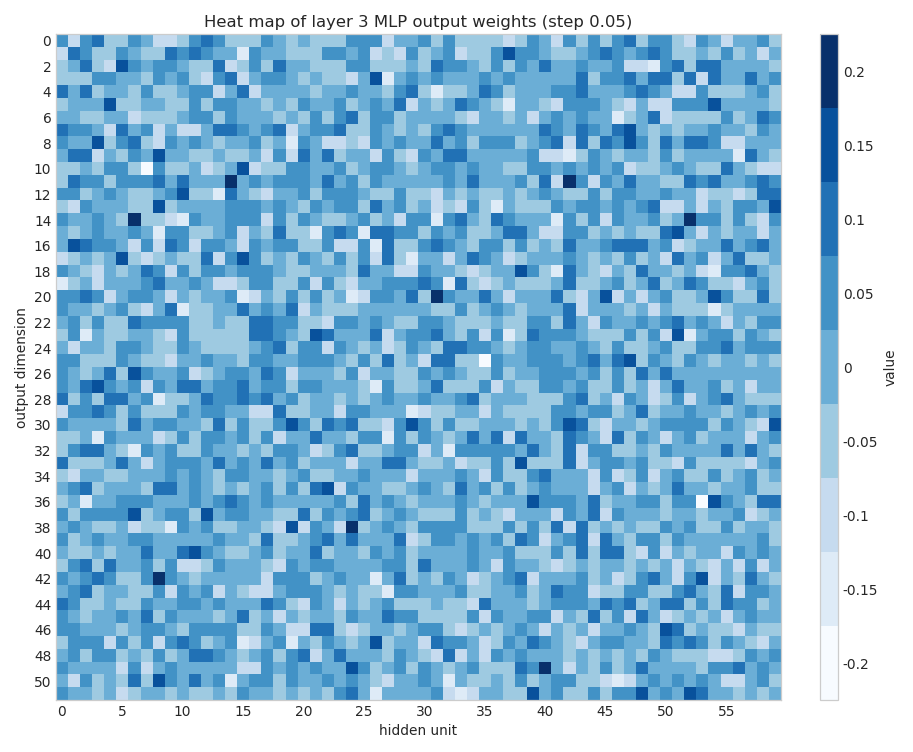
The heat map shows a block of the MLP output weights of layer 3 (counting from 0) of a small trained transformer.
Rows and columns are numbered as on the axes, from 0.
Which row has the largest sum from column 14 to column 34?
11
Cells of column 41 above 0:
19
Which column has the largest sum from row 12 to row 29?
42
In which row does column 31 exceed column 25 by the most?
20
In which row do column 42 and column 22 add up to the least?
8
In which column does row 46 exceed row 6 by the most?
50
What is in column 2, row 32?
0.1
